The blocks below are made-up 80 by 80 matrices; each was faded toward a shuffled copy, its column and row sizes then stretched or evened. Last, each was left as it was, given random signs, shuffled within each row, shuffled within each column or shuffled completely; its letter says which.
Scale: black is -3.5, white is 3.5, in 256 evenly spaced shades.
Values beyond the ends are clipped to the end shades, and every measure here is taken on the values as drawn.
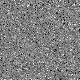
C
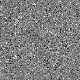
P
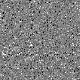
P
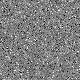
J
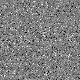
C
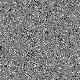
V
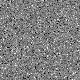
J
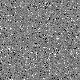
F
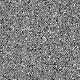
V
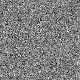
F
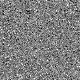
V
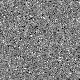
J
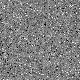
J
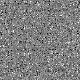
P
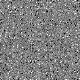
P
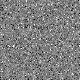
P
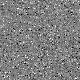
C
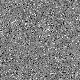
C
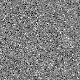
V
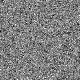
J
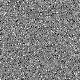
C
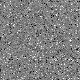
F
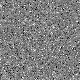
J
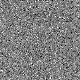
V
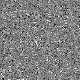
F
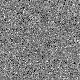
C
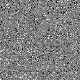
P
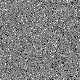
V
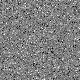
J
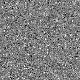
F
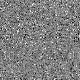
P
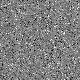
J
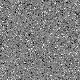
V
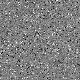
C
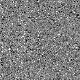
F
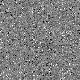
P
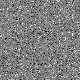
V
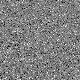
C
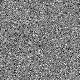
V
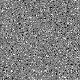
P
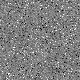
J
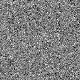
V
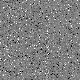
V
